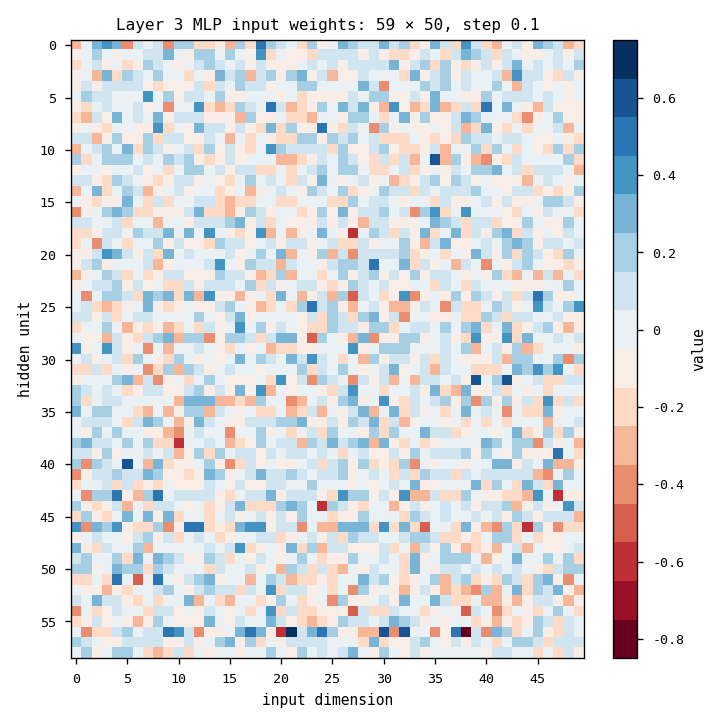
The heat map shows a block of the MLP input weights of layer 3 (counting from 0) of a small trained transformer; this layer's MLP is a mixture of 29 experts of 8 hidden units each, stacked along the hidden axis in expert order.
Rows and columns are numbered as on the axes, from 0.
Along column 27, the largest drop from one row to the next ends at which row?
24
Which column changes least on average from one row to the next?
10
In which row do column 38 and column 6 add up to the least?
56
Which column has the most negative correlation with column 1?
32
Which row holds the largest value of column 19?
6
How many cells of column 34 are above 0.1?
9
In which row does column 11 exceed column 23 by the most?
28
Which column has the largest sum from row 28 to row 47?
12
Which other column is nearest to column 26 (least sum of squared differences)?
2
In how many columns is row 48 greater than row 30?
18
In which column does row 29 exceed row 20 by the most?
27
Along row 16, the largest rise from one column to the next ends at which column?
34
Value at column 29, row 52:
-0.1
